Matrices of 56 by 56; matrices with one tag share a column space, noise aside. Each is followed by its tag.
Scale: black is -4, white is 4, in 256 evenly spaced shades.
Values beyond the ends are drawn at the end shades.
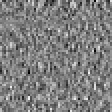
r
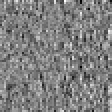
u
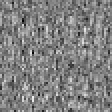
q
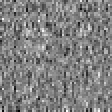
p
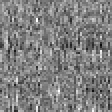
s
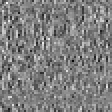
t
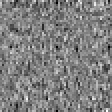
r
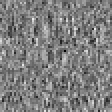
q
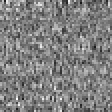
r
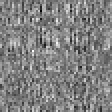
s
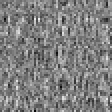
q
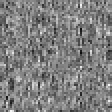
q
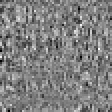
t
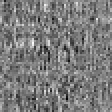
s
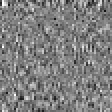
r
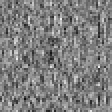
q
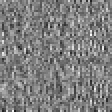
p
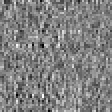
u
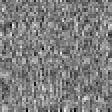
p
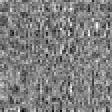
p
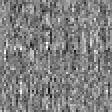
s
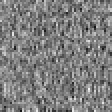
p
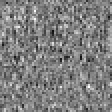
t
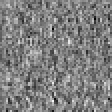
q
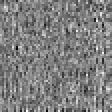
p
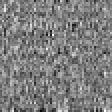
p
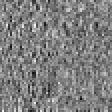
p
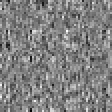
u
